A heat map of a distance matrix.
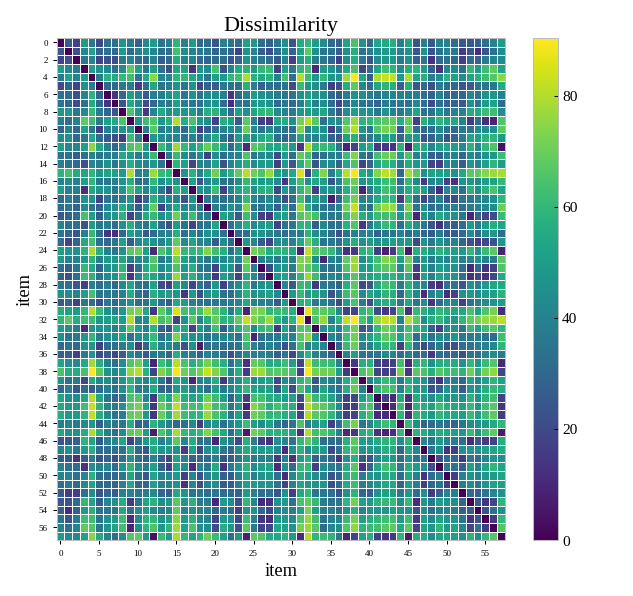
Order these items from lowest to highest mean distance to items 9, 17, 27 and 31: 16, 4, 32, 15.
16, 4, 15, 32
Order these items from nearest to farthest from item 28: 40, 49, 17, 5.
49, 17, 40, 5
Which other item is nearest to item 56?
9
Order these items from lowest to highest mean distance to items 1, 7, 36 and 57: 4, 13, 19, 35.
35, 13, 19, 4
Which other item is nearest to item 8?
11
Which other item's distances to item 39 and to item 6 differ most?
17
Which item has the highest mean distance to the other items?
32
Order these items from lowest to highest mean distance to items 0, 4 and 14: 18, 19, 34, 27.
19, 18, 27, 34
